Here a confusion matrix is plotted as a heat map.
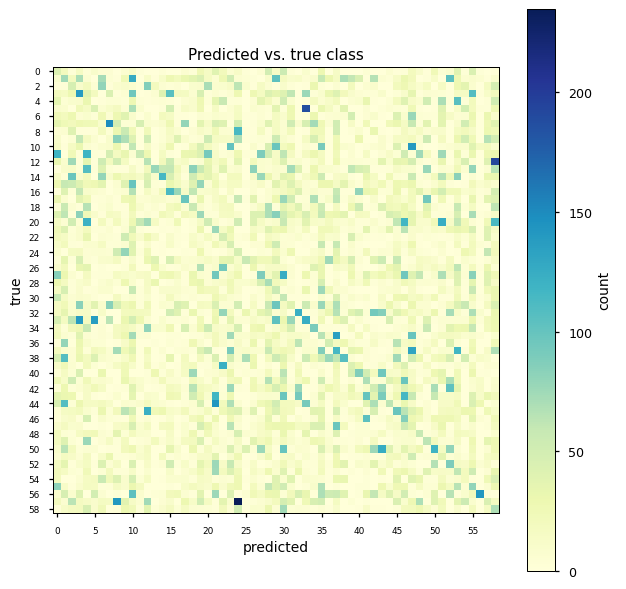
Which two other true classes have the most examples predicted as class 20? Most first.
11, 2
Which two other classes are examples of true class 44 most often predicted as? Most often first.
21, 1
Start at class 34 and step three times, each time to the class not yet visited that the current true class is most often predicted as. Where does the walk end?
30
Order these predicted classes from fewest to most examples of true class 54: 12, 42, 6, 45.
42, 12, 45, 6
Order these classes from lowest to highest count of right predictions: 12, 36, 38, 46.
36, 12, 46, 38
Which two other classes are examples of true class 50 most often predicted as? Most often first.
43, 30
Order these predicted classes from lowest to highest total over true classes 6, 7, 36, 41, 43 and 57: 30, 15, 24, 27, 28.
27, 15, 28, 30, 24
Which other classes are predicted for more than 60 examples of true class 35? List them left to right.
10, 23, 37, 47
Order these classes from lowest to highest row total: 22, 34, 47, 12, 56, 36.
22, 36, 47, 34, 12, 56
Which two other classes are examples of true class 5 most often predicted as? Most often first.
33, 10
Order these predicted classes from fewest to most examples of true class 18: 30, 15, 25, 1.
25, 15, 30, 1
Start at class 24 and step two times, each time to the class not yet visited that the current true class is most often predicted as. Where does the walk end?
8
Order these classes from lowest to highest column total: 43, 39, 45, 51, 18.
39, 43, 18, 51, 45
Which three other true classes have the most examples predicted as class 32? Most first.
43, 42, 36
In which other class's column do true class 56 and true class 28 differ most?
10
